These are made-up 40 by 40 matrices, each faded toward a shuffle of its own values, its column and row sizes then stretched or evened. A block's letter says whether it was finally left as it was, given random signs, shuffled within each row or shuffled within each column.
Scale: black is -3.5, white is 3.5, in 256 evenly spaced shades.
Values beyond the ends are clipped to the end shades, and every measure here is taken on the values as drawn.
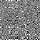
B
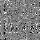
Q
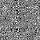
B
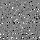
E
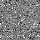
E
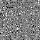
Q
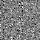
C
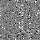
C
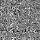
Q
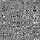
B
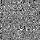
Q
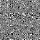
Q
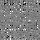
B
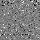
E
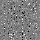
C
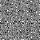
Q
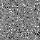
Q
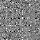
Q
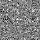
Q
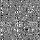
B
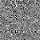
B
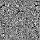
Q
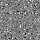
E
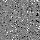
C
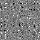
Q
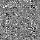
Q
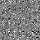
Q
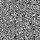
C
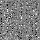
C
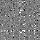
B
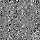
Q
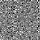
B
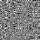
B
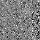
C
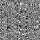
B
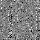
C
